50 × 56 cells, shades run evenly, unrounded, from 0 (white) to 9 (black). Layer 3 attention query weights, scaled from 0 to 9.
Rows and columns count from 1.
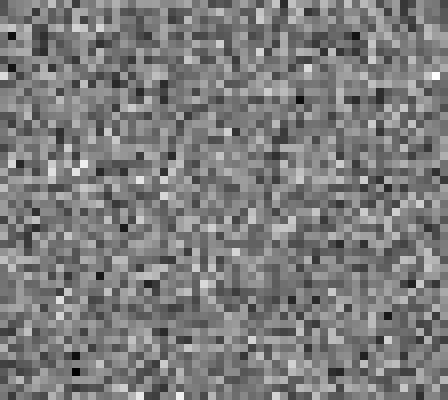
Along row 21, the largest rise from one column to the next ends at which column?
3
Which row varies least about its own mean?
41
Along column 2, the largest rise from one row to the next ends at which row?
5
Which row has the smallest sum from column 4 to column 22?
23
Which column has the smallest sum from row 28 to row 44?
27
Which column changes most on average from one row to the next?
2
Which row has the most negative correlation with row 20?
16
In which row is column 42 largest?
47
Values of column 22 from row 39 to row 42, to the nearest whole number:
7 6 4 5
